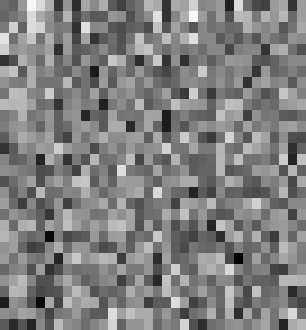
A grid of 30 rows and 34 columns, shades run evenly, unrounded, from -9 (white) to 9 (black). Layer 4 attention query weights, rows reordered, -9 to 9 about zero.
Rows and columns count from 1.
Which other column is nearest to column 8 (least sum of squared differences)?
31
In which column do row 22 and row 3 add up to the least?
18
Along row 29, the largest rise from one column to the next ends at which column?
27
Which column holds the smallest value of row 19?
29
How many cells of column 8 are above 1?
8
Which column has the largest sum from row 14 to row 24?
5
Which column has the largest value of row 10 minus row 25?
12
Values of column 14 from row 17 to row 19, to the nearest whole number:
-2 -1 -4
